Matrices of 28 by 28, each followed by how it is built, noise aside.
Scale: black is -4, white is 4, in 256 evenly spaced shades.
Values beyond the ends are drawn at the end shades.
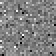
sparse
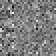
uneven columns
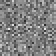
low rank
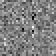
uneven columns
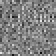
low rank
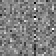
uneven columns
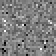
sparse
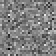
uneven columns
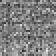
blocks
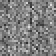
repeating rows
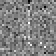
uneven columns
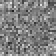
low rank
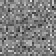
blocks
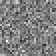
blocks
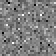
sparse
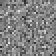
repeating rows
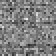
blocks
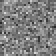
repeating rows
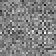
low rank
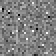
sparse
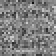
blocks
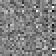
low rank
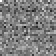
blocks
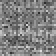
blocks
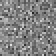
repeating rows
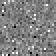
sparse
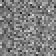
repeating rows
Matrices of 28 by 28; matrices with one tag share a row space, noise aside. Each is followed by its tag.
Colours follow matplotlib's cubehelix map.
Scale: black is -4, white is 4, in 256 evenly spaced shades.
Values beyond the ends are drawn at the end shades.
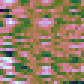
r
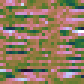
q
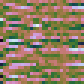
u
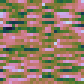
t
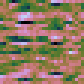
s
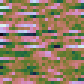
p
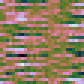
q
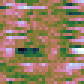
q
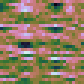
s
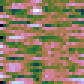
u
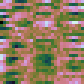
r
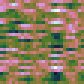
s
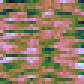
t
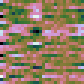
u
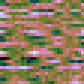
p
